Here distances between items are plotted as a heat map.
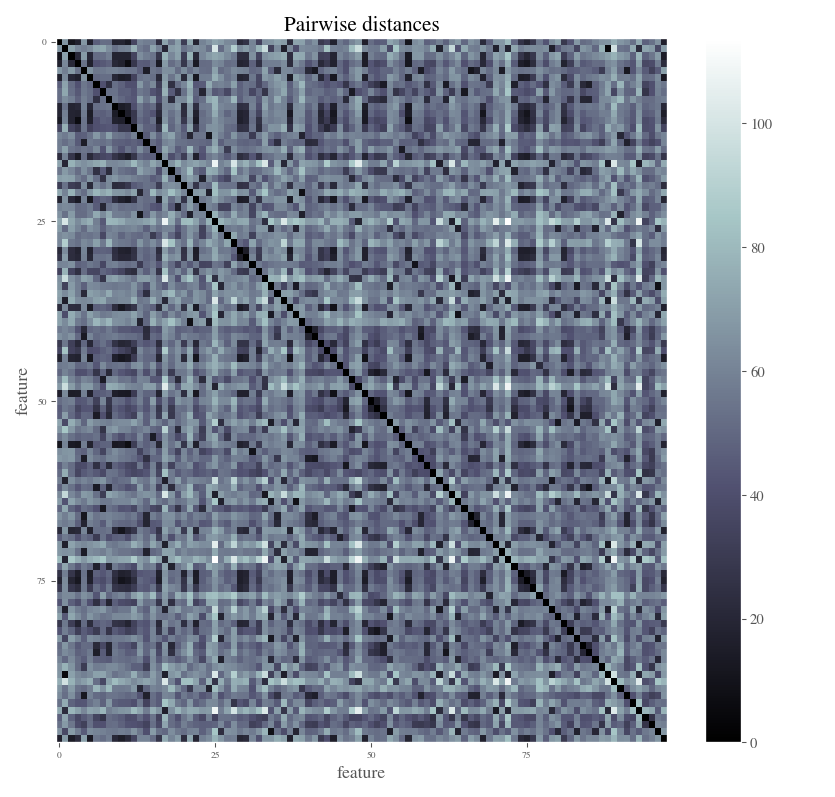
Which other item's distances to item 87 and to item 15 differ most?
55
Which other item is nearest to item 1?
88
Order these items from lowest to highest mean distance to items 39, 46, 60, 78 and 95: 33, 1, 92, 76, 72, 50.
50, 76, 92, 33, 1, 72
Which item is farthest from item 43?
72
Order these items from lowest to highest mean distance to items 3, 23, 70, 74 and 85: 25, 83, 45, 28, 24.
83, 45, 24, 28, 25
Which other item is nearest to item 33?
63
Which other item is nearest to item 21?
39
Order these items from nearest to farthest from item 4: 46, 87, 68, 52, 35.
35, 87, 46, 52, 68
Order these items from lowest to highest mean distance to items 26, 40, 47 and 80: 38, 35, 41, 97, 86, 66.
86, 38, 41, 66, 35, 97
